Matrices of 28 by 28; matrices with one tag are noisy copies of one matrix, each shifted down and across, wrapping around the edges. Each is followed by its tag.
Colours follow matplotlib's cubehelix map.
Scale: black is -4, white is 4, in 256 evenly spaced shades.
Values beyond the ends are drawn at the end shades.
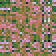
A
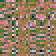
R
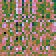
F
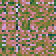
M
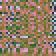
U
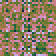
A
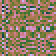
R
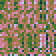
F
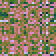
A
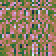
F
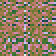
R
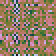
U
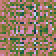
M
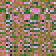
R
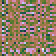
R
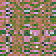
R
